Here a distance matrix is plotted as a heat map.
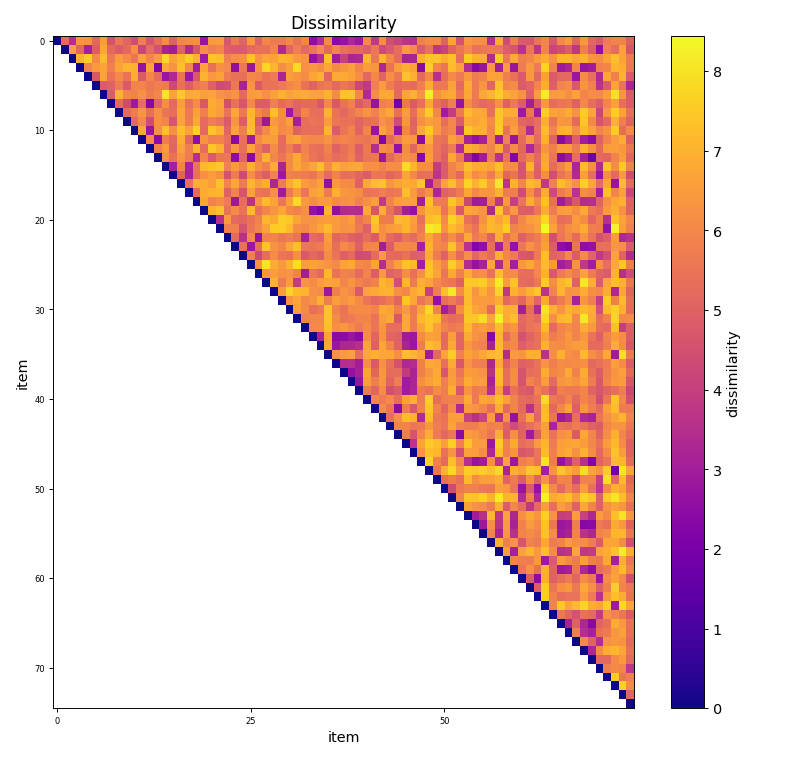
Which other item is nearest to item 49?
29
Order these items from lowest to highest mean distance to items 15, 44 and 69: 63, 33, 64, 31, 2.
64, 33, 31, 2, 63
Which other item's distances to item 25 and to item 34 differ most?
19
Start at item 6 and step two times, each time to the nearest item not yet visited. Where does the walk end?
5
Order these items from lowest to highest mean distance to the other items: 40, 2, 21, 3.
3, 40, 2, 21
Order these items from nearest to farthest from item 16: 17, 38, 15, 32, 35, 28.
35, 28, 15, 17, 38, 32
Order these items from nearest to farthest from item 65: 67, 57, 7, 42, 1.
42, 57, 1, 67, 7
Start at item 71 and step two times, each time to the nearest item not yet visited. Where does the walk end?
20
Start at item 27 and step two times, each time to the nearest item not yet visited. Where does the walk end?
31
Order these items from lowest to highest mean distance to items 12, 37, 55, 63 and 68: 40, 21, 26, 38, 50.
38, 50, 26, 40, 21
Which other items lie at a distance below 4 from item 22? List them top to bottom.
24, 26, 32, 73, 74
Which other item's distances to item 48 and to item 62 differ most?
72
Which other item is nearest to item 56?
33
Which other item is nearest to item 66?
23
